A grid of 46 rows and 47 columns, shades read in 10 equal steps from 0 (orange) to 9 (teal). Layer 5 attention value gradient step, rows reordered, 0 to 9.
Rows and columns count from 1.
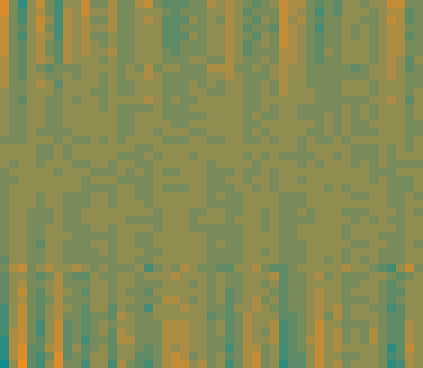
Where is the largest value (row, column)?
46, 1
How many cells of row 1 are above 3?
34
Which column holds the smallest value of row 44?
3
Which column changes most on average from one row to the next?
17
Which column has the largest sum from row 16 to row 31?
5
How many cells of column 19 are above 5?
5
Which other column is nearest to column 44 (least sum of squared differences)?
26
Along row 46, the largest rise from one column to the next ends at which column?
4
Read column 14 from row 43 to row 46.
3 4 4 3
